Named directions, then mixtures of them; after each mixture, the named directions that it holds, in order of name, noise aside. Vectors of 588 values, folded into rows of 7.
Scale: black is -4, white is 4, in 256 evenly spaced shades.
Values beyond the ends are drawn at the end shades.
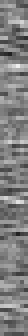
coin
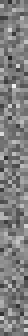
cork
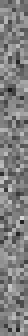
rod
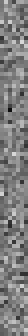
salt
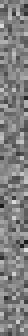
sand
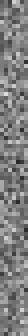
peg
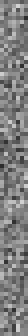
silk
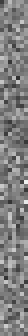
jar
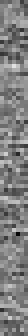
coin, rod.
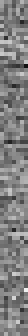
coin, peg, sand.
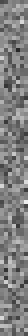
cork, jar, silk.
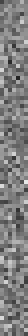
cork, jar.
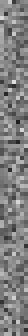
cork, peg, silk.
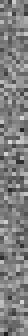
coin, peg, sand.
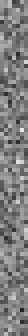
peg.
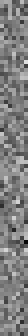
peg, sand, silk.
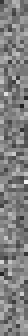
jar, peg, sand.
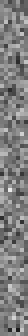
rod.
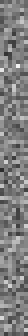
coin, cork, jar.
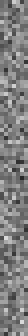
peg.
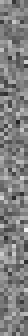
peg, rod.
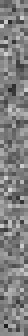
coin, rod, salt.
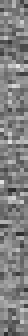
coin, peg.
